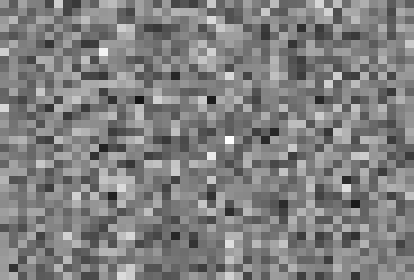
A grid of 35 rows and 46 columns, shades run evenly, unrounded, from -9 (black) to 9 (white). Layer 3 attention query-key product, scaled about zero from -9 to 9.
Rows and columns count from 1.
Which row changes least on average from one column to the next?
32
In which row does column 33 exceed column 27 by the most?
19
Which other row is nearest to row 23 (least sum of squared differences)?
7
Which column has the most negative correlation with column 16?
9
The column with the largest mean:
14
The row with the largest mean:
11
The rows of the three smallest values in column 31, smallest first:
17, 21, 26
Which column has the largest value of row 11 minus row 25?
13
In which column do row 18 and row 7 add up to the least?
30
